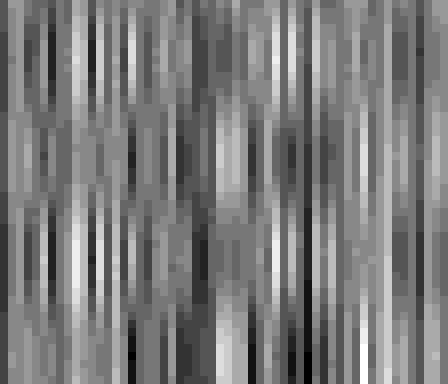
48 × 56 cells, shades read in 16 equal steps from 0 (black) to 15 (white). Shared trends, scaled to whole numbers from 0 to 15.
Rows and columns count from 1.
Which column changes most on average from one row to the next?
17
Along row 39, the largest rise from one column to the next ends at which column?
40
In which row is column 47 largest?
33
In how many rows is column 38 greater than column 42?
3
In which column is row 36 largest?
10
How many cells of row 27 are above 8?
13
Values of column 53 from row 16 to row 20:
5 5 5 6 6
